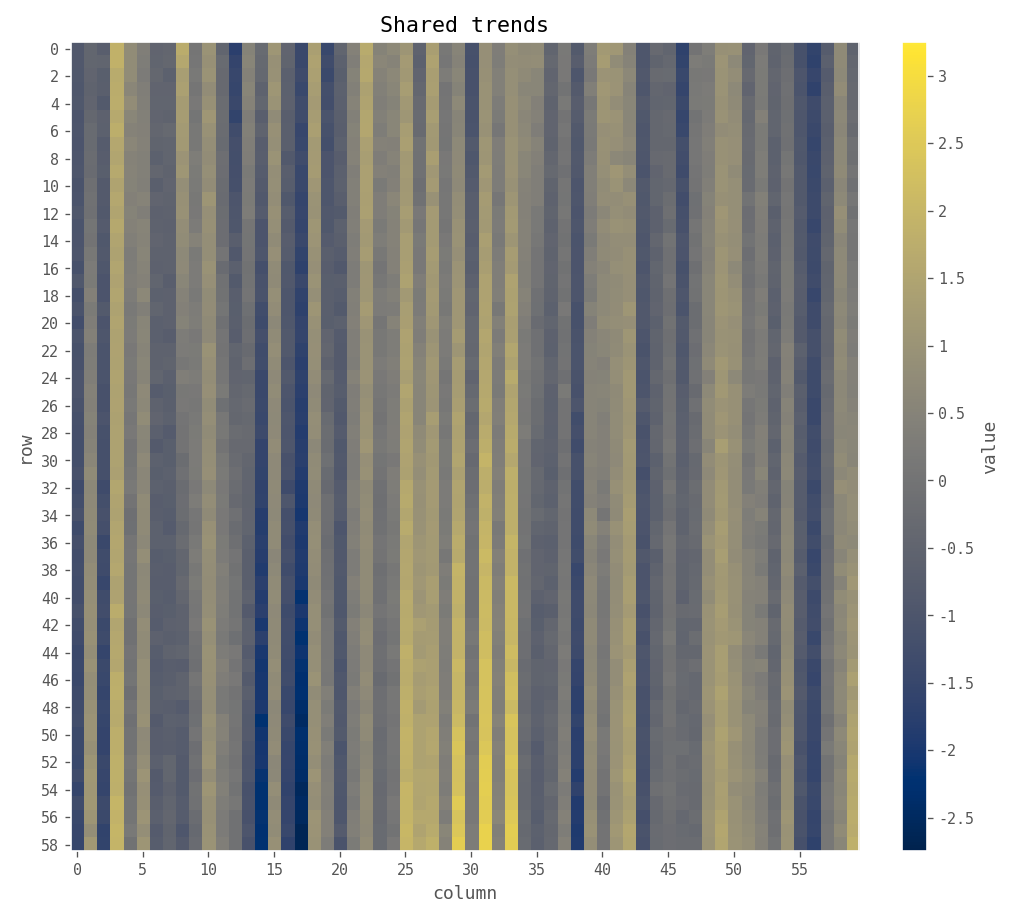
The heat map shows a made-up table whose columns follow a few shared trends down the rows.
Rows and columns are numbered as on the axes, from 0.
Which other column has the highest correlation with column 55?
56
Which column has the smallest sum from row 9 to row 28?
17
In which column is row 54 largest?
31
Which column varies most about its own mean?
8
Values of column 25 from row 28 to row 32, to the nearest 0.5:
1.5 1.5 1.5 1.5 1.5
